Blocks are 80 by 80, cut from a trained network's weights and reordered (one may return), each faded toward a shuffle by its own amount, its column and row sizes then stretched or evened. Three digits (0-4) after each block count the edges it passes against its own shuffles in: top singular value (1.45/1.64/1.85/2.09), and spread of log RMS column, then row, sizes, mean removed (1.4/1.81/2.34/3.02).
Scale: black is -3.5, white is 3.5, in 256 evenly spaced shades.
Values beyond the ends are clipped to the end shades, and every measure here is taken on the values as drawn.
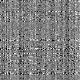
4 1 4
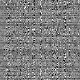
3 4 0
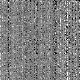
3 4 1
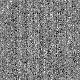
1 1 0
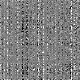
4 4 3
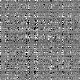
3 4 3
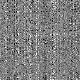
3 3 3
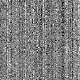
4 3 2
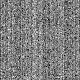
3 0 0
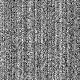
4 1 0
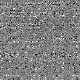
0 1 3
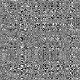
4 3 4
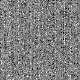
1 2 1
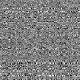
4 0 4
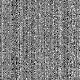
3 3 0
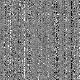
3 4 1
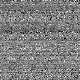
2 1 3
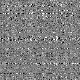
1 0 4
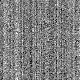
4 2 1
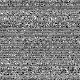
3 0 3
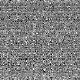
1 2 2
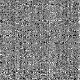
1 0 3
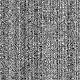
4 1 1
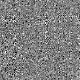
0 3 1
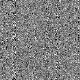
0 3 1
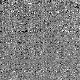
0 0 3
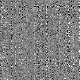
0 4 2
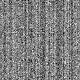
4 1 0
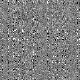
0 4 2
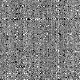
1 2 3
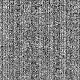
4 0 1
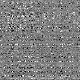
0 2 4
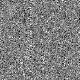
0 2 0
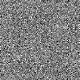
1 2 0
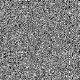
0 2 0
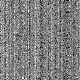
4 3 1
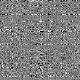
2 3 4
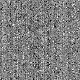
1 1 1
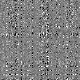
1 4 3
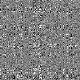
3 4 3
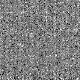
0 0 2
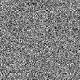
1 0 2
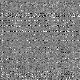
0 0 4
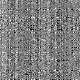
4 1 4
